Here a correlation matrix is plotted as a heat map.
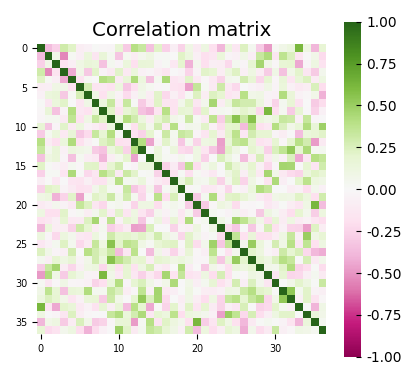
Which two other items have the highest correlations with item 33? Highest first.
0, 12
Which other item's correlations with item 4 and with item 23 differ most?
12
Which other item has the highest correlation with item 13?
32
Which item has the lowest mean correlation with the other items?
23
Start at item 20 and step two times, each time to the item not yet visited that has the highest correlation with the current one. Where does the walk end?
14
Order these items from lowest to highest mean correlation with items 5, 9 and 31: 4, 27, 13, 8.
8, 4, 13, 27
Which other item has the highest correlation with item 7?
22
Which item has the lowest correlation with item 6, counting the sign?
36
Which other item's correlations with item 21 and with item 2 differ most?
28
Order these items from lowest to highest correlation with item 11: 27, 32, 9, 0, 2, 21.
0, 21, 32, 2, 27, 9
